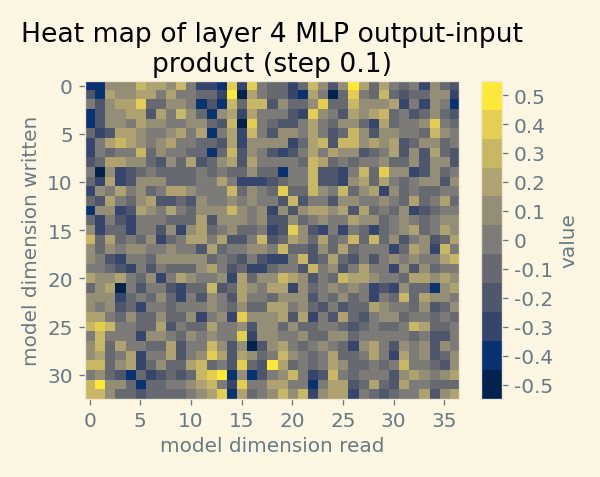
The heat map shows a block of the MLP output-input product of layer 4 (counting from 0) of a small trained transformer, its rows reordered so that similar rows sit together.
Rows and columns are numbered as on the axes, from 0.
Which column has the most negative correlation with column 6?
24
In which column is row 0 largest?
26
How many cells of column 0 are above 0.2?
5
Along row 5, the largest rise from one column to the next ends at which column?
16
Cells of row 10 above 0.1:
5
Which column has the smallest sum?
30
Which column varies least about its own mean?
10
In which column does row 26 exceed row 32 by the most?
14
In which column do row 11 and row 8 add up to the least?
0
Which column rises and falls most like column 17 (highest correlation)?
23
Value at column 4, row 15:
-0.3
